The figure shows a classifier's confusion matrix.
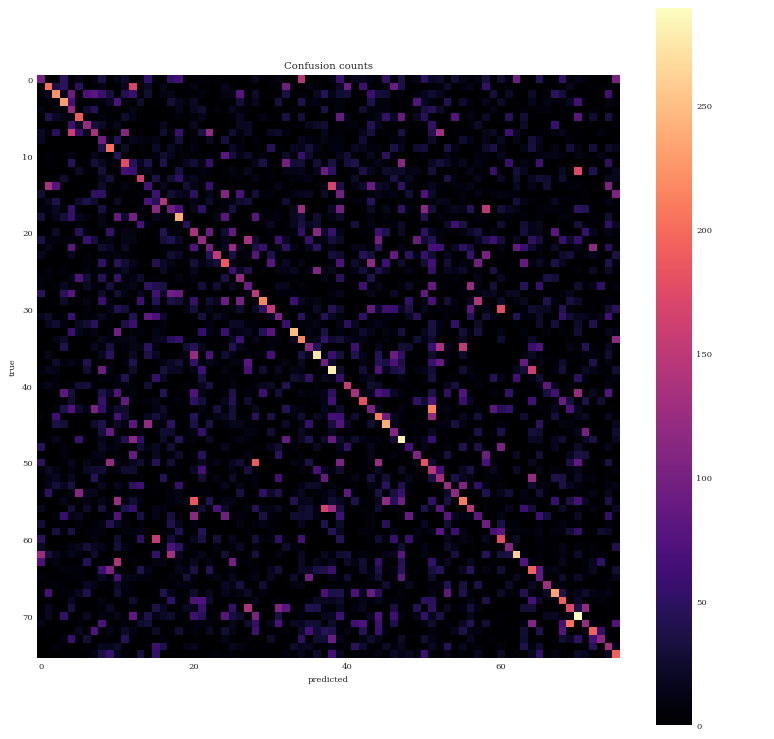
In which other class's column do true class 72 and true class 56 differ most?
37
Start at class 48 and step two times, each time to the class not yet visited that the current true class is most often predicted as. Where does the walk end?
15
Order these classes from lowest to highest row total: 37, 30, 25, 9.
25, 9, 37, 30
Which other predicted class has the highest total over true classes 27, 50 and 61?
28
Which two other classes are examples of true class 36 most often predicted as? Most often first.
20, 46
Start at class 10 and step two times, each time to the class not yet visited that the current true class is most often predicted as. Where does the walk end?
43
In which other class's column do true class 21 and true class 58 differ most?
27
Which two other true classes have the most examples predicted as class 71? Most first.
69, 46
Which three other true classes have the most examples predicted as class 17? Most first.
62, 28, 61
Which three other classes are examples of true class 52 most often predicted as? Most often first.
64, 37, 31
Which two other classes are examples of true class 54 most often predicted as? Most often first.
5, 40
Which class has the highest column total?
51
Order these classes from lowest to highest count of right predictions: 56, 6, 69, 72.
6, 56, 69, 72
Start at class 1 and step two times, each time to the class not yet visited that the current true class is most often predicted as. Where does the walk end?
70
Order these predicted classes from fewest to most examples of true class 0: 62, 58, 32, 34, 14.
32, 58, 14, 62, 34
